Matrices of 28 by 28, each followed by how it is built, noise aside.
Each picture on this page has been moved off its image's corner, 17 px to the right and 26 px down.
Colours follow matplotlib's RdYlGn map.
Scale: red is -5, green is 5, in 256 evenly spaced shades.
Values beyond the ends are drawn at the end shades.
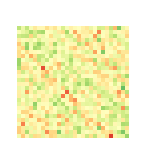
Toeplitz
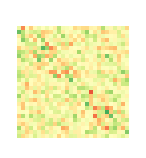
banded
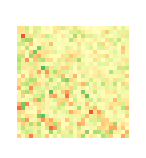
lower triangular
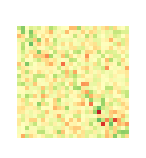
banded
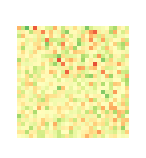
upper triangular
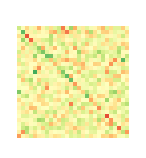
diagonal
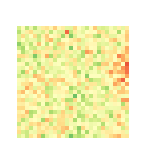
smooth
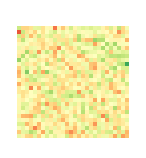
Toeplitz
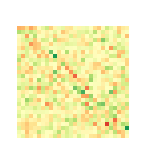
banded
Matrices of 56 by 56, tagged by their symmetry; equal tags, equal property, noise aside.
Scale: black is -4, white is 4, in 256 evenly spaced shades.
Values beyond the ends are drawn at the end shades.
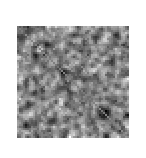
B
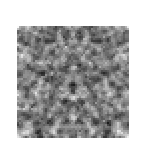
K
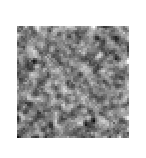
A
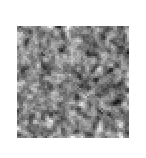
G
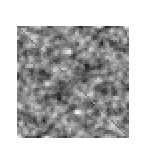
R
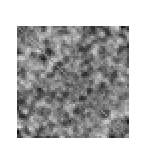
B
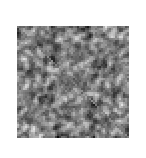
R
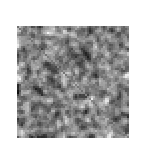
G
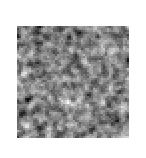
G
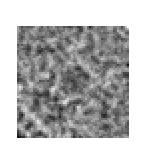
A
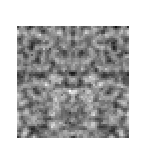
K
